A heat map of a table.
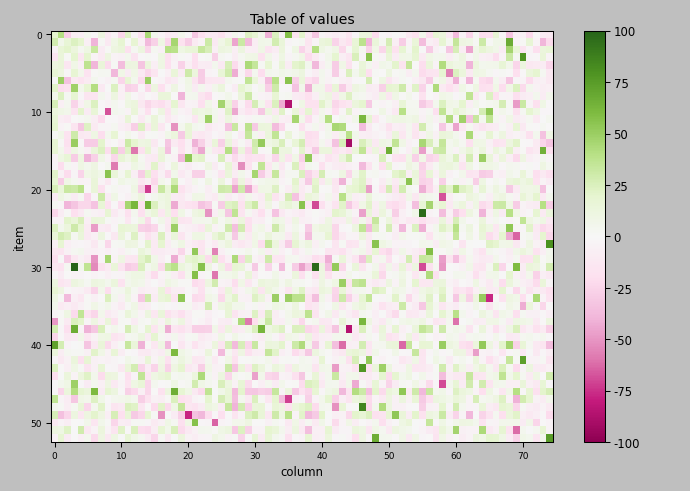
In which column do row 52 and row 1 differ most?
74
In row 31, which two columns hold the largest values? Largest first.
21, 56
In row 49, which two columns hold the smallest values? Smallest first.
20, 16
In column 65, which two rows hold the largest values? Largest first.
10, 11
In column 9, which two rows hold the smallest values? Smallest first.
17, 5
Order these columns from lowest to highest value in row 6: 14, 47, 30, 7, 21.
21, 7, 30, 47, 14
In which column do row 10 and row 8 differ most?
8
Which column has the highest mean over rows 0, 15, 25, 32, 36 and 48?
46
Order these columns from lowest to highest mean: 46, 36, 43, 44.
44, 43, 36, 46
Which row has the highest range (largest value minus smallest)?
30
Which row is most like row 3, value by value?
42
